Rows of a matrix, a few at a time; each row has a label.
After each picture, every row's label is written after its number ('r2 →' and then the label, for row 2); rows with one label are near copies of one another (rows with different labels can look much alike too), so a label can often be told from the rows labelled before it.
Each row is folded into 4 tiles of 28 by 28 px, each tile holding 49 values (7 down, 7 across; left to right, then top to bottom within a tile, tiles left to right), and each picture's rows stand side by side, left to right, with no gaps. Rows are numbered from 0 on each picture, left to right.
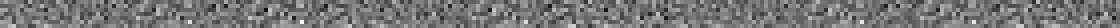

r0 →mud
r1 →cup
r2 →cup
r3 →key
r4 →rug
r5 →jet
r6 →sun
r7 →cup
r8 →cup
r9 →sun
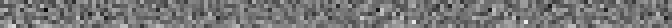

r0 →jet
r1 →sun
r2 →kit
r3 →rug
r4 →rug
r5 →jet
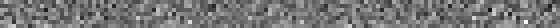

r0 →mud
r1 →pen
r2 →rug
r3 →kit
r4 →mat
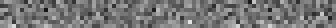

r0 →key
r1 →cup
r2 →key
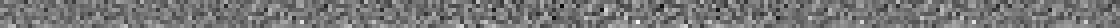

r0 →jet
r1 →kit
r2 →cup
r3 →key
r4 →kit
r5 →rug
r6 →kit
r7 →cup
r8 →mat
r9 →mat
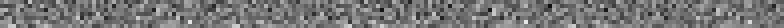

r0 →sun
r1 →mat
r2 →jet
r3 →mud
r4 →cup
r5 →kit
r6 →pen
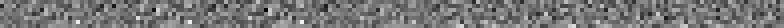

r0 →cup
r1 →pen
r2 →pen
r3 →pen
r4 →key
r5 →sun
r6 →mud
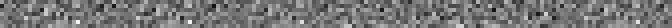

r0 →pen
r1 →cup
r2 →cup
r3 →jet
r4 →sun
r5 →cup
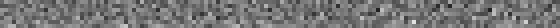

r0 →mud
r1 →sun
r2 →kit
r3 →rug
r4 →mat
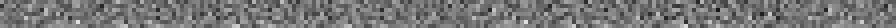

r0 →pen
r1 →mud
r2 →mud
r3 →mud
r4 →rug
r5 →key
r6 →key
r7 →rug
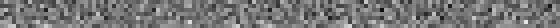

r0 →sun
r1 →pen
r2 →kit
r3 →key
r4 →cup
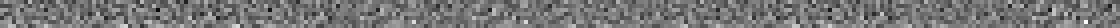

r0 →key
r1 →jet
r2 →jet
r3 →rug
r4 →rug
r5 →mud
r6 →mud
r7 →sun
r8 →kit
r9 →cup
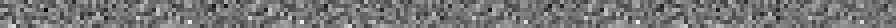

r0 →jet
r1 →pen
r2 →rug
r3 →jet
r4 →rug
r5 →pen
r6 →key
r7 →cup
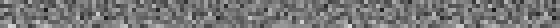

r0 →sun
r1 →sun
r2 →mat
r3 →jet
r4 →kit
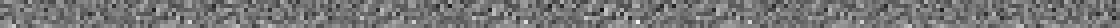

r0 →key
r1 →mat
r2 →mud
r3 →pen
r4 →rug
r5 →cup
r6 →mat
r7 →cup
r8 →kit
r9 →kit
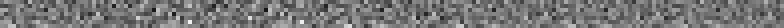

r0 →sun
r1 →mat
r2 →pen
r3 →sun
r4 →jet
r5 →sun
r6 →key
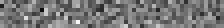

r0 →pen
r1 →kit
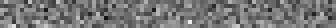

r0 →kit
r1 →cup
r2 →kit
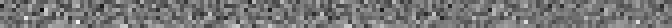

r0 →pen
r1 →sun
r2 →key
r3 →kit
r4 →pen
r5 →mat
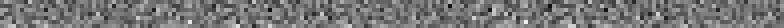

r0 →key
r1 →mat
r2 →key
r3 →mud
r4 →rug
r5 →sun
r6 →jet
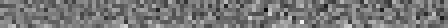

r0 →kit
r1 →mud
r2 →mat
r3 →kit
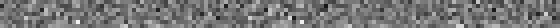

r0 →pen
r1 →kit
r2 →mat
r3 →sun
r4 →sun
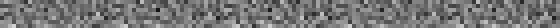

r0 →key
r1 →key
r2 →key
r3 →key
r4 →key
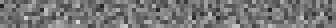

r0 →pen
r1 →jet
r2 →mud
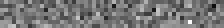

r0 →sun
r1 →cup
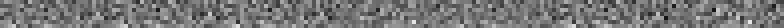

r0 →key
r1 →key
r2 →kit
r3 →cup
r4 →kit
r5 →key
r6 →rug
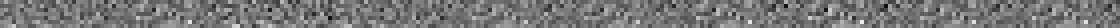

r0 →mud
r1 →mat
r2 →kit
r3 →mud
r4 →rug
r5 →rug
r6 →mat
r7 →rug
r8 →cup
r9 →rug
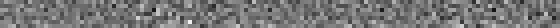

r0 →jet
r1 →pen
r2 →key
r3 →kit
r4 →key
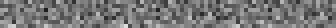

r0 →mud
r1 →kit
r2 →key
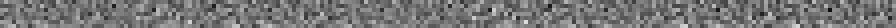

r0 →kit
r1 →rug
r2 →sun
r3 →key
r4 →mat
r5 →key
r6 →sun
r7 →jet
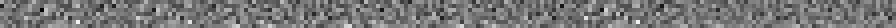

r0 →cup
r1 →cup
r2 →mud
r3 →jet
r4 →mud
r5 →pen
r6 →sun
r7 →key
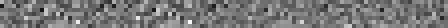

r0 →mat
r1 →pen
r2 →pen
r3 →jet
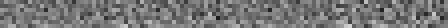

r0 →jet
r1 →kit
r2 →jet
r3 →sun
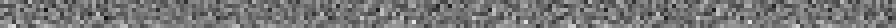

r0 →kit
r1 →jet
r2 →jet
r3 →pen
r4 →rug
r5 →key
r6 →cup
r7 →kit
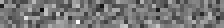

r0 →cup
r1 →kit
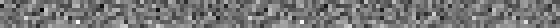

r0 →cup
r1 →mud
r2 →cup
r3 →sun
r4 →rug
